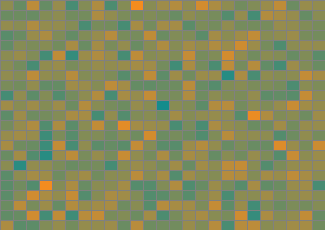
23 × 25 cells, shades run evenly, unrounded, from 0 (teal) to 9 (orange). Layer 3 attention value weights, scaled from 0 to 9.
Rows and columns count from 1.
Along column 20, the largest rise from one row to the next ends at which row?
23
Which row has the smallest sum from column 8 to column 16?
11
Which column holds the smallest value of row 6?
6
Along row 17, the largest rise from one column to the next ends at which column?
3
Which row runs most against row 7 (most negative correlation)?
8
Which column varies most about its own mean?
4
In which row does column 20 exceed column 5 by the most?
12
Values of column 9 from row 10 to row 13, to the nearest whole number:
2 4 5 4
